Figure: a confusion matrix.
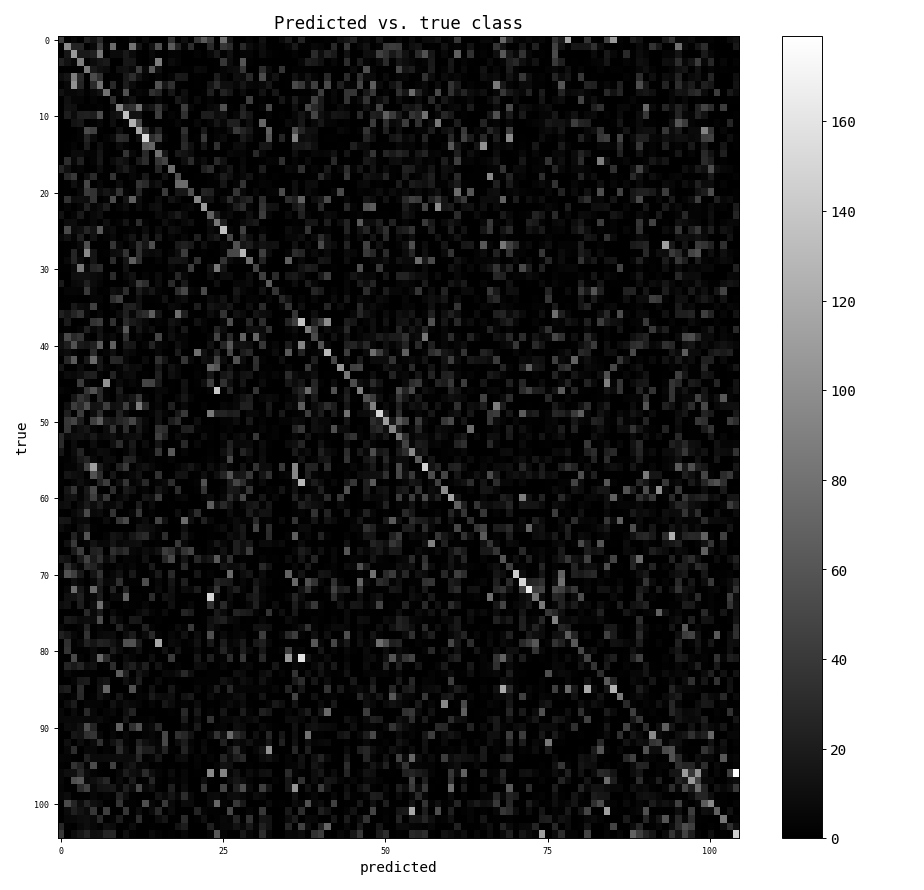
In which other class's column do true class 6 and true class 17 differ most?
2
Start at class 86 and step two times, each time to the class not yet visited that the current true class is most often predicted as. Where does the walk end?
63
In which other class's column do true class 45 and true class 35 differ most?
7
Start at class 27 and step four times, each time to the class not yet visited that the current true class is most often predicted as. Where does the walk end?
99
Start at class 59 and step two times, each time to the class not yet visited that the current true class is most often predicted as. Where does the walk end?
75
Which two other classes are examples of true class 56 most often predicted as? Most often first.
5, 36
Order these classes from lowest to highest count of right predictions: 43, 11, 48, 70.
48, 43, 11, 70
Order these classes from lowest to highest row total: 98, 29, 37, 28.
29, 37, 28, 98
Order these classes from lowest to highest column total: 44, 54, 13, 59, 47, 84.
59, 13, 47, 84, 44, 54
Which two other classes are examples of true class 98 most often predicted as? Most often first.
36, 60
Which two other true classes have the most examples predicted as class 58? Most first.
22, 11
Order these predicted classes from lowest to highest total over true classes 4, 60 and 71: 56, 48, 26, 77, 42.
48, 42, 26, 56, 77
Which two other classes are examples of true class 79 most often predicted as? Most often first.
15, 49
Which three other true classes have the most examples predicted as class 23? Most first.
73, 96, 49
